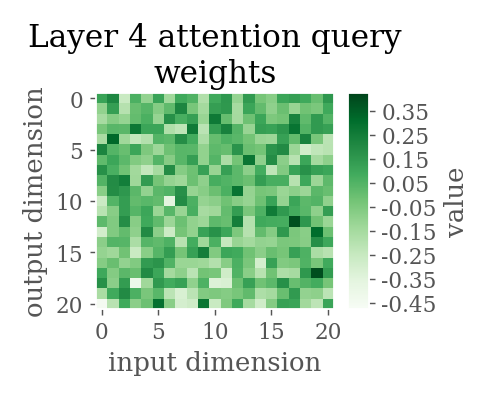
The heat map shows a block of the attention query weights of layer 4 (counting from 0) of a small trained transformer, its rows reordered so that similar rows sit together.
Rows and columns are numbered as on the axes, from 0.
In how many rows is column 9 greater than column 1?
6
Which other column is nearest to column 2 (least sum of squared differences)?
12
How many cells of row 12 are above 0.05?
8
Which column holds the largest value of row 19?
2
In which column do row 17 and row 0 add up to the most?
19
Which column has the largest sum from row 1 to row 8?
1
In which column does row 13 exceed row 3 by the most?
9
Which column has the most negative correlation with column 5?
14
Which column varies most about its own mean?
0
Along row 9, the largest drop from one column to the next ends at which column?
13
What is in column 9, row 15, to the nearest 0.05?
0.25
